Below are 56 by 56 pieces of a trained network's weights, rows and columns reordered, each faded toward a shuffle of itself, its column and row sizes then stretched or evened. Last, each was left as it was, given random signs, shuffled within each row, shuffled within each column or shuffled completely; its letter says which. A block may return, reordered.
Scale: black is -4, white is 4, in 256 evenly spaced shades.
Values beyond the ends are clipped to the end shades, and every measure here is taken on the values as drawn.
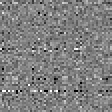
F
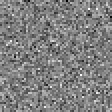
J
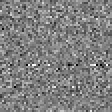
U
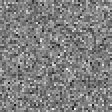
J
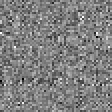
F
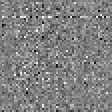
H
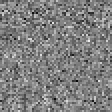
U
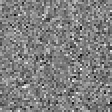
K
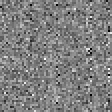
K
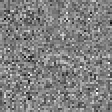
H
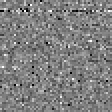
U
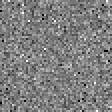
J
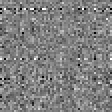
F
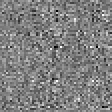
F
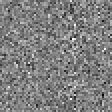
K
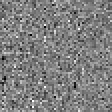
K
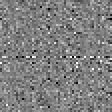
F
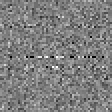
H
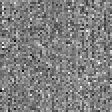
K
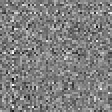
F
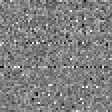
U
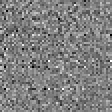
F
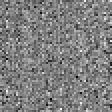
K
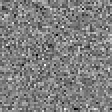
U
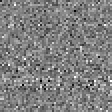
U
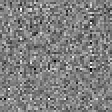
F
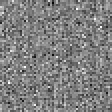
K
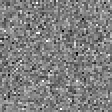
J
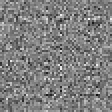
F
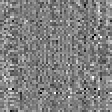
F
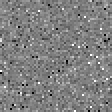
J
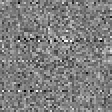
H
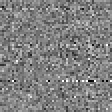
H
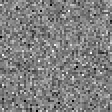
J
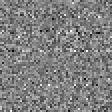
U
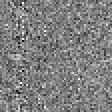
K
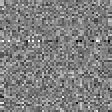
F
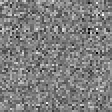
H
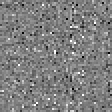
K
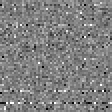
U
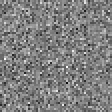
K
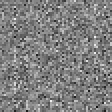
K
